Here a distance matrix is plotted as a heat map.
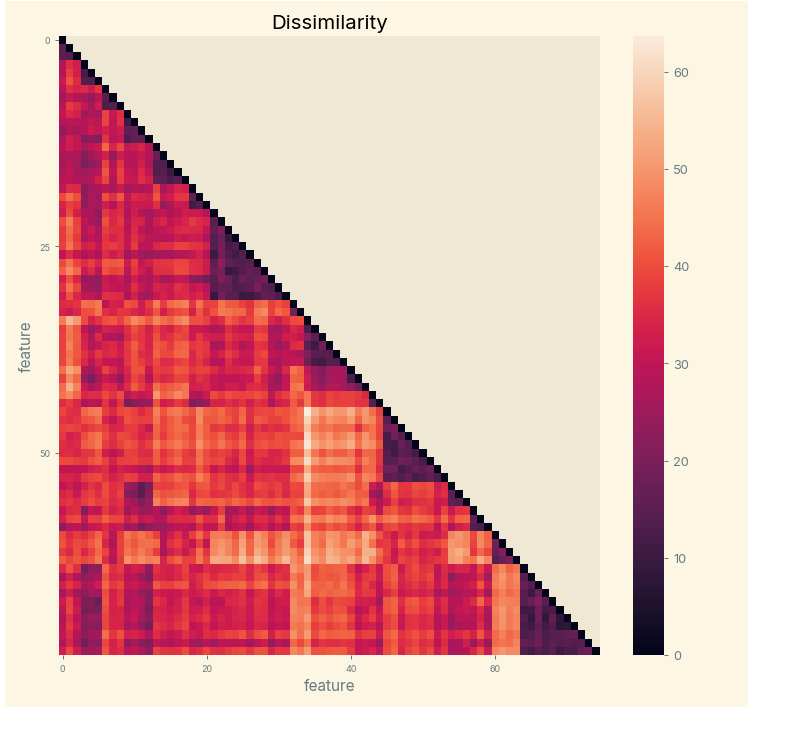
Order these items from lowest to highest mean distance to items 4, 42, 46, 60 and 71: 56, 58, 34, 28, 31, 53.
53, 31, 28, 56, 58, 34
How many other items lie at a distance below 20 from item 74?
10
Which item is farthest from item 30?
63
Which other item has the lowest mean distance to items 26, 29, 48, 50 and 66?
52
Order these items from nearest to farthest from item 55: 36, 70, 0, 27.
70, 0, 27, 36
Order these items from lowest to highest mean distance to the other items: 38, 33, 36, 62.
36, 38, 33, 62
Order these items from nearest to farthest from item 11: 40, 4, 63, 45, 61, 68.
68, 4, 45, 40, 61, 63
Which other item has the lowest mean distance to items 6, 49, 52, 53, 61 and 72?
50
